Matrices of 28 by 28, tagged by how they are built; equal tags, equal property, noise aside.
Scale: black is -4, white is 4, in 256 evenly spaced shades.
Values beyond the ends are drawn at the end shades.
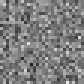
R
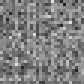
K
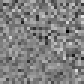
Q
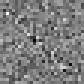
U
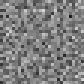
R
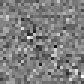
U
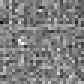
K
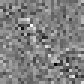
U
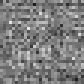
K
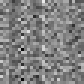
R
